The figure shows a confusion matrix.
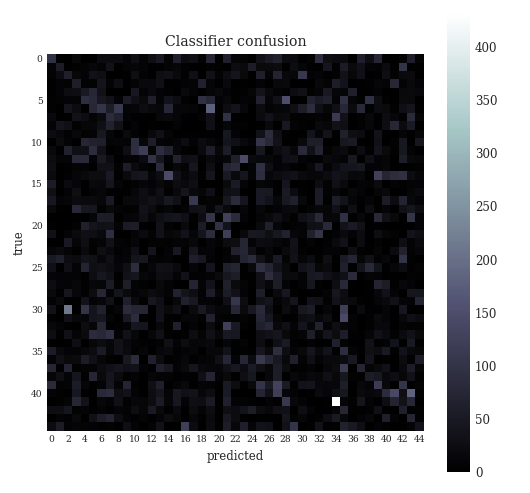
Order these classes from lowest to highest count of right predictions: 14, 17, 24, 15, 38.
15, 38, 24, 17, 14
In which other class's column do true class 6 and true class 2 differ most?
19
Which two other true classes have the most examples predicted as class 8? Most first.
6, 7
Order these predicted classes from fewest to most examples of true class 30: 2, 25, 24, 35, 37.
37, 24, 25, 35, 2
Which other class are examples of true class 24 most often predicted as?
42
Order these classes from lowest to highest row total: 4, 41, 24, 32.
4, 32, 24, 41
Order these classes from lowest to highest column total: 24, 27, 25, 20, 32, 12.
20, 24, 12, 32, 27, 25
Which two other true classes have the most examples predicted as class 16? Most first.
44, 29
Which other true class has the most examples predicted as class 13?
11
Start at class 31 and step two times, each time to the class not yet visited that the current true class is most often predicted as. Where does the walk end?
27
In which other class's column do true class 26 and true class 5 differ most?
28
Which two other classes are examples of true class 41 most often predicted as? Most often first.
34, 28
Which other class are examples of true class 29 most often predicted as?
22
